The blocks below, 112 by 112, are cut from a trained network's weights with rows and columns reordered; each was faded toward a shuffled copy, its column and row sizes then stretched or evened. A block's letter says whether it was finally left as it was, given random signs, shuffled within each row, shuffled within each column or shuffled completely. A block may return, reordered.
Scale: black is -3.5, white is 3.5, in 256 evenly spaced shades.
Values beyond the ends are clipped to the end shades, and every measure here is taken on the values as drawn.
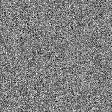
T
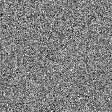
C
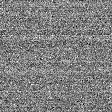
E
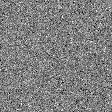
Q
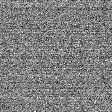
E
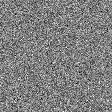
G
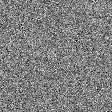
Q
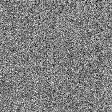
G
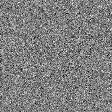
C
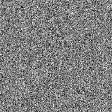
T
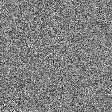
G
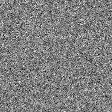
E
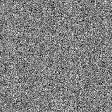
G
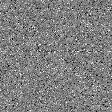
E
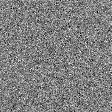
G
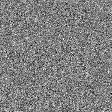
E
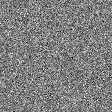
Q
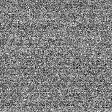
T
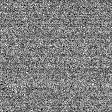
T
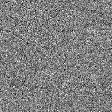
T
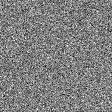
Q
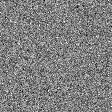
Q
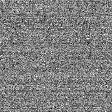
T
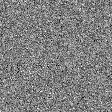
E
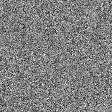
E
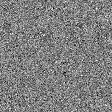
E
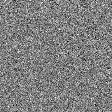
G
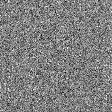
G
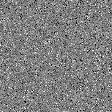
G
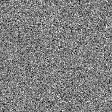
C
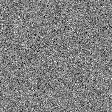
Q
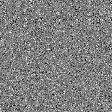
T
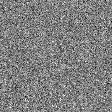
G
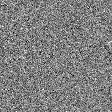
E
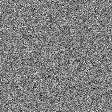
C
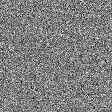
Q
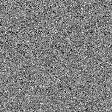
E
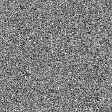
C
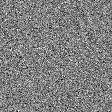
Q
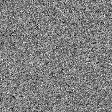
C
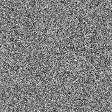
C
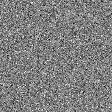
E
